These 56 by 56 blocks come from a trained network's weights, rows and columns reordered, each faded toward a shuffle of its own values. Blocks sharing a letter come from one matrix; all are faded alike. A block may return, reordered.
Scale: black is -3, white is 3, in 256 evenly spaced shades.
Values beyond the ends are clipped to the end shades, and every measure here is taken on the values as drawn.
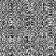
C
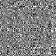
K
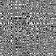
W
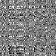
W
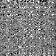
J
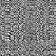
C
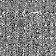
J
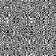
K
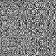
C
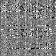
J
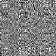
W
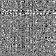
J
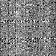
J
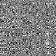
K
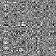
K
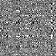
W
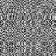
C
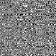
W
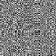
C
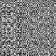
C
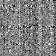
J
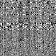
J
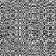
C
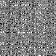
J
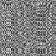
C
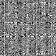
J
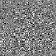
K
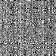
J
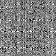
J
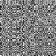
C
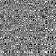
W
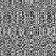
C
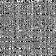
J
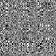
K
